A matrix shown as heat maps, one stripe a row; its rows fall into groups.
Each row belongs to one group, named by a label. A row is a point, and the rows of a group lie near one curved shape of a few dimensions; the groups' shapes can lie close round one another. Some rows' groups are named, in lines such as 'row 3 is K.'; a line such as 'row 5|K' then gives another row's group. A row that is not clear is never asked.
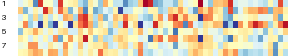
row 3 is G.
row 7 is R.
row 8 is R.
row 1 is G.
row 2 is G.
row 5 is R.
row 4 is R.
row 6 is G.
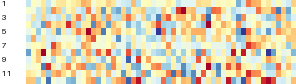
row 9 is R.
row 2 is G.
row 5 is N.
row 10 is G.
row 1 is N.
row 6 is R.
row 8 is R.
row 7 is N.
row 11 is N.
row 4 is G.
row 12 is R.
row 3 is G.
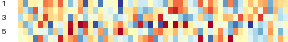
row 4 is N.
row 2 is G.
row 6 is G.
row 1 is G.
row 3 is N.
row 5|G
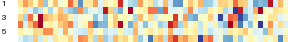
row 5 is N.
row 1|G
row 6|G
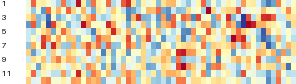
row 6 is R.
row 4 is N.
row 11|G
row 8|G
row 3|R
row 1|G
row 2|G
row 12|N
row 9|N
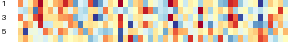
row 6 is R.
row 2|G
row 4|G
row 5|G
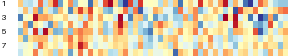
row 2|R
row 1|R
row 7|N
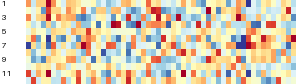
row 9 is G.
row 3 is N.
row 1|N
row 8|G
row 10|R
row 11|N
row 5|N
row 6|R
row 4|R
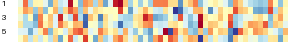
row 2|G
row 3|G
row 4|G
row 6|G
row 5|N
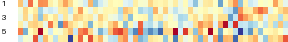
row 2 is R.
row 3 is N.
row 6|R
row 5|N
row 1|N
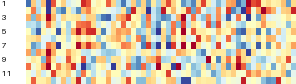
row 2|R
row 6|R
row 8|N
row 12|G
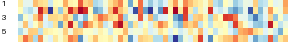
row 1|N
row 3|R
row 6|G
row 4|G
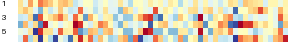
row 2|R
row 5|G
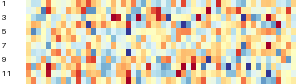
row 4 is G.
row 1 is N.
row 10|N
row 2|G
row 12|G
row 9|G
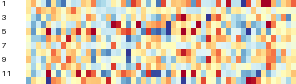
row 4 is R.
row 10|R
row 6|G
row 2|N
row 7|R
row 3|G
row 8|G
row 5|N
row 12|N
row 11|N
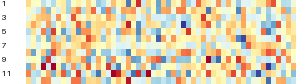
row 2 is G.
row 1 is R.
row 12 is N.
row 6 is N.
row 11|R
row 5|R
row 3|R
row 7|N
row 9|G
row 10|R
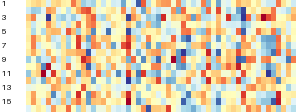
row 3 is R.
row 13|N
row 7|G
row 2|N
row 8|G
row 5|G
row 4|N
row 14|G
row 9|N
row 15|G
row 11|R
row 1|N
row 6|G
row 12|G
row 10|G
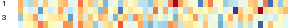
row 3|R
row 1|G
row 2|R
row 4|N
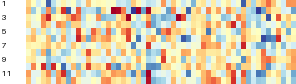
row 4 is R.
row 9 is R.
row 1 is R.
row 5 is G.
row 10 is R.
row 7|R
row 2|R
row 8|R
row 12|R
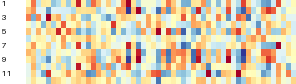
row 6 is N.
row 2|R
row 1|G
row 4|R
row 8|R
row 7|G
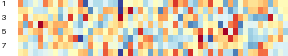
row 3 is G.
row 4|N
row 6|G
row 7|R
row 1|G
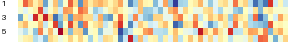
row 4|G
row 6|R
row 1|G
